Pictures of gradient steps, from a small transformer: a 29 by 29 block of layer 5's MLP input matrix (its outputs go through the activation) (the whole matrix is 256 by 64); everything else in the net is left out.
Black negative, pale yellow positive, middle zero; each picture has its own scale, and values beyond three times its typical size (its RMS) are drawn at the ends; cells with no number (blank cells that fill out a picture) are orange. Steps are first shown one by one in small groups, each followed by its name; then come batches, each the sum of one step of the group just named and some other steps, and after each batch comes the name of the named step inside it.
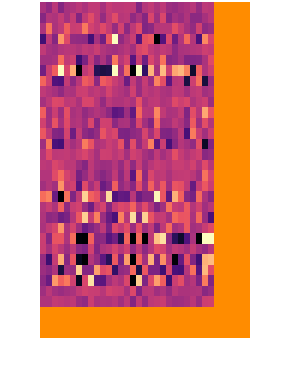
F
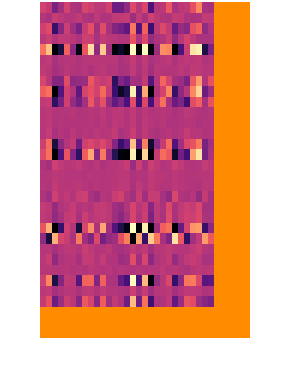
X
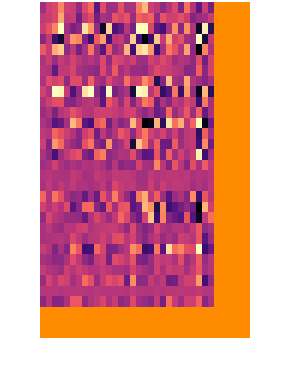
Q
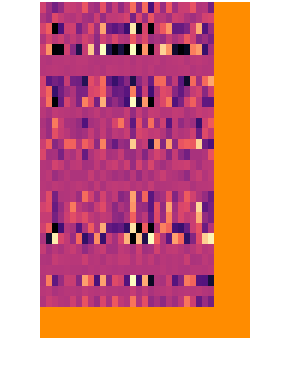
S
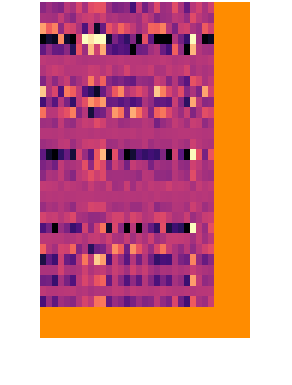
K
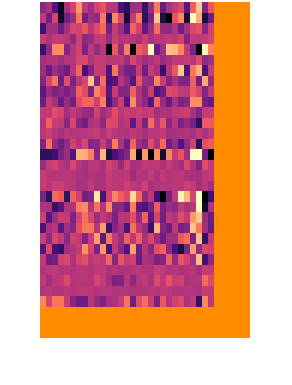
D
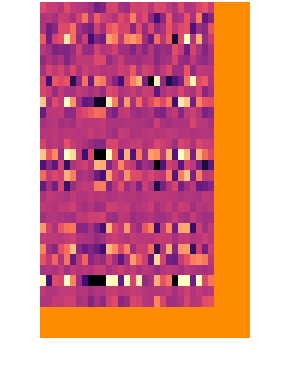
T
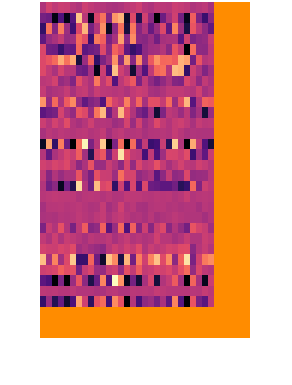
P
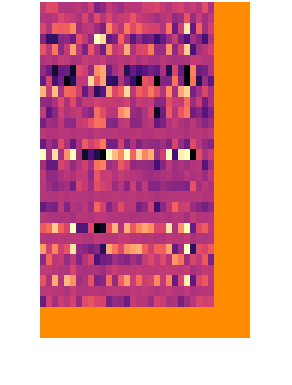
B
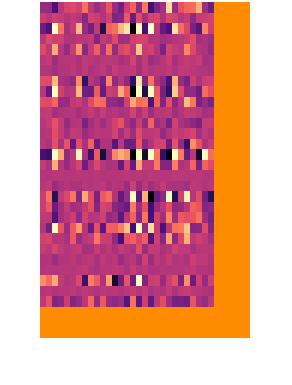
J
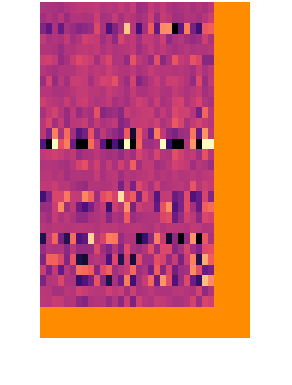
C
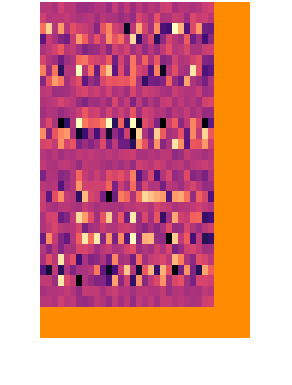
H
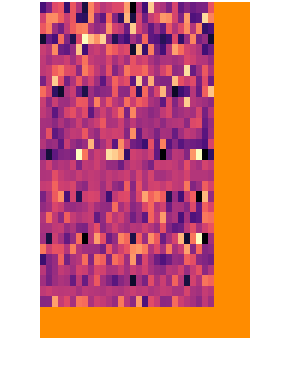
K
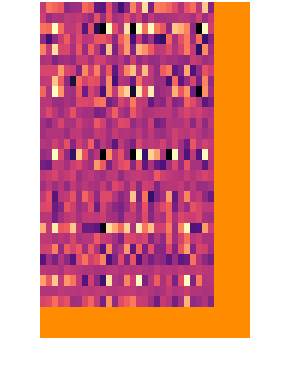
J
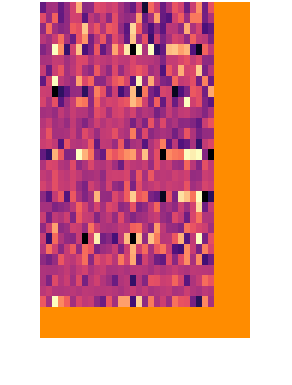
D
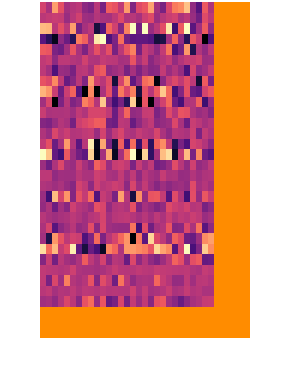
B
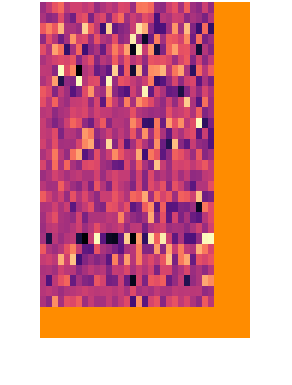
Q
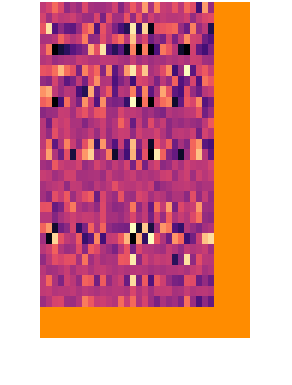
S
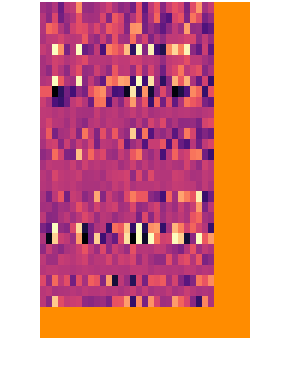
D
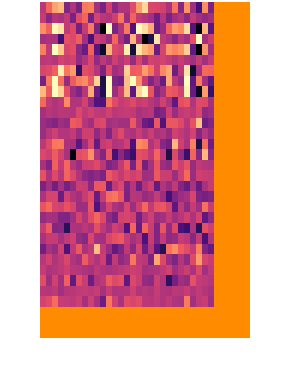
Q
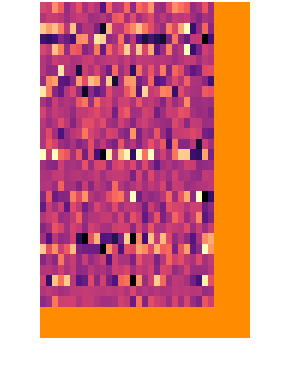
B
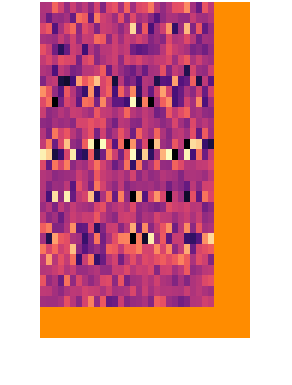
B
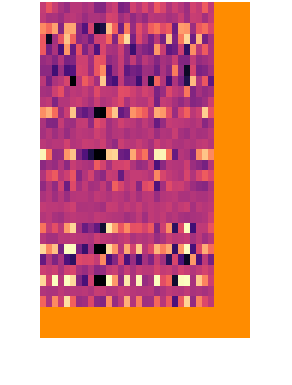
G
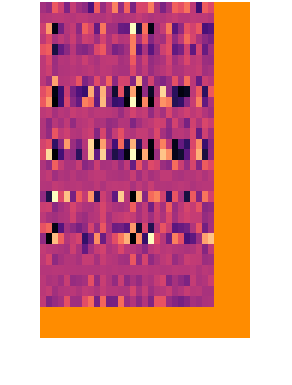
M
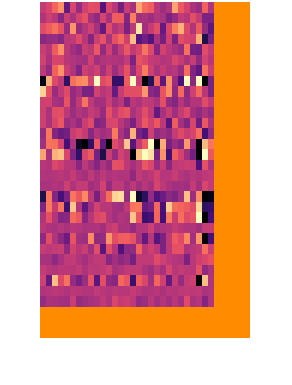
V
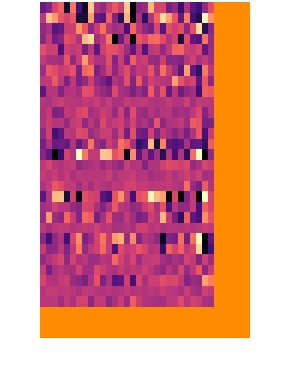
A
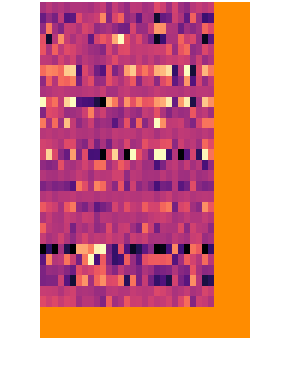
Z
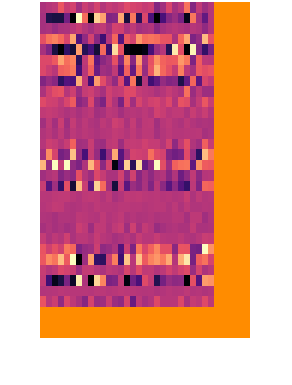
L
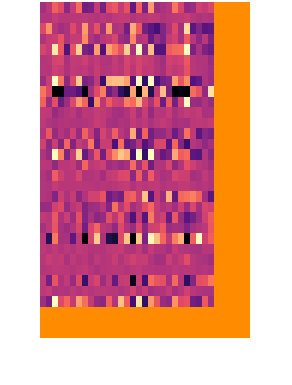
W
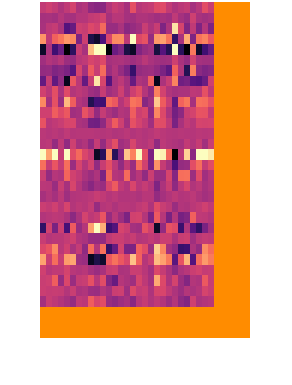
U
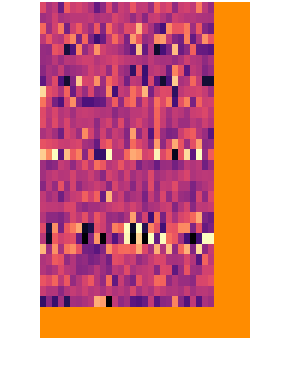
U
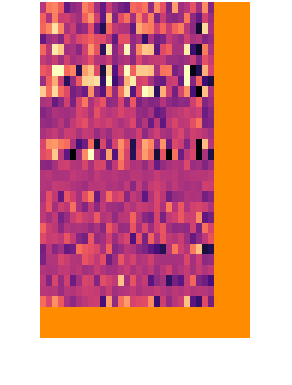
V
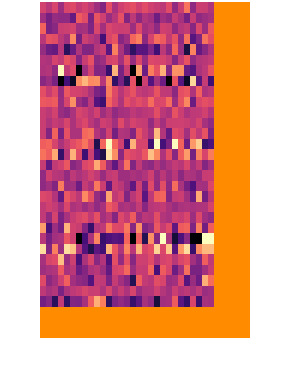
L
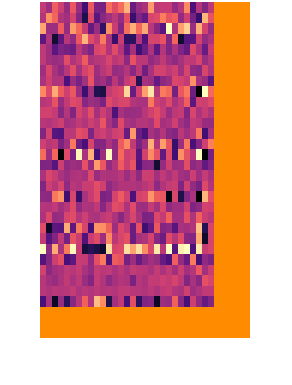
A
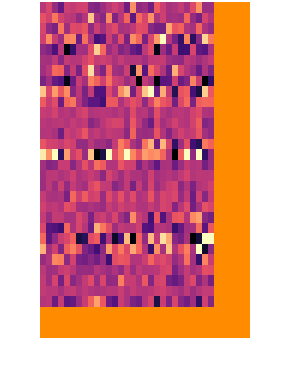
U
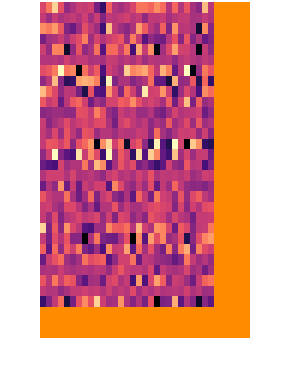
W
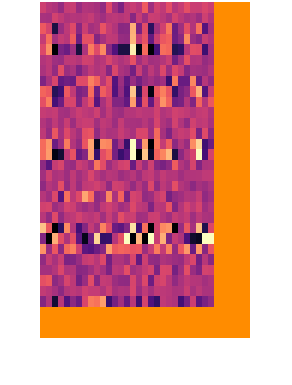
M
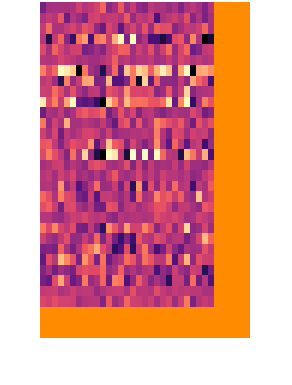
Z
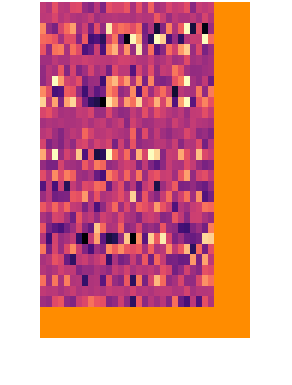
W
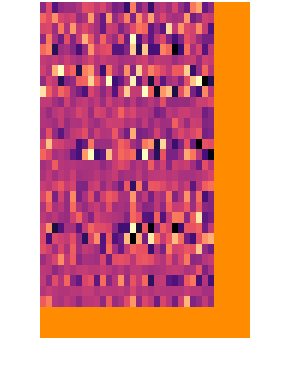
V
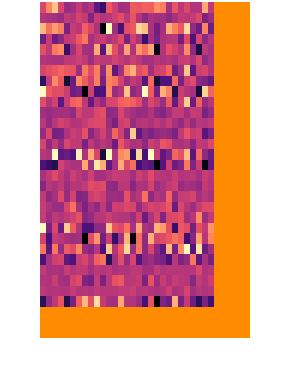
W
